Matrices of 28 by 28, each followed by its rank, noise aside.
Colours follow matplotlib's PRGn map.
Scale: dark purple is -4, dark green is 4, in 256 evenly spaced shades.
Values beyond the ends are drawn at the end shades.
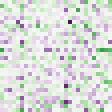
eight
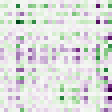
three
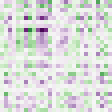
three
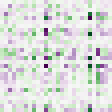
three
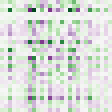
two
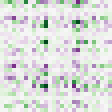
three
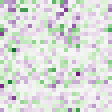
six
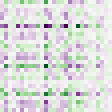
two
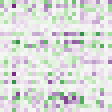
four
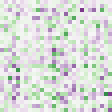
six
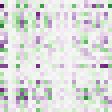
three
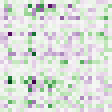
four
